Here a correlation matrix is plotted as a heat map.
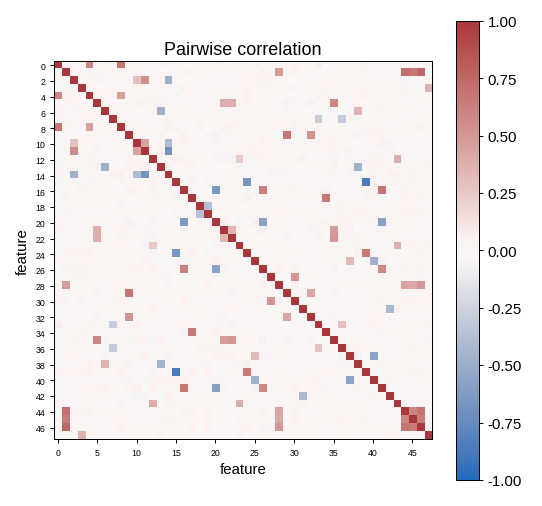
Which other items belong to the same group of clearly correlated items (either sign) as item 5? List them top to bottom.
21, 22, 35
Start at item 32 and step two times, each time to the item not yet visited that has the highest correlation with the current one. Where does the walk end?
29
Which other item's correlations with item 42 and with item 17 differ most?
34
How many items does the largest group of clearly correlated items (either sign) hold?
5
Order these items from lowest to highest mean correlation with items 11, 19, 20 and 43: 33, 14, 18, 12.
14, 18, 33, 12
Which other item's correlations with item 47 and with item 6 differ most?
13
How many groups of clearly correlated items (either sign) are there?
16
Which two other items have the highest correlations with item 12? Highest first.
43, 23
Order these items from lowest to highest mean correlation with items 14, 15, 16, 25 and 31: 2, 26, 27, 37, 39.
39, 2, 27, 37, 26
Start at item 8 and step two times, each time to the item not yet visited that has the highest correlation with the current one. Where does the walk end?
4
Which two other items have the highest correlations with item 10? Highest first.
11, 2
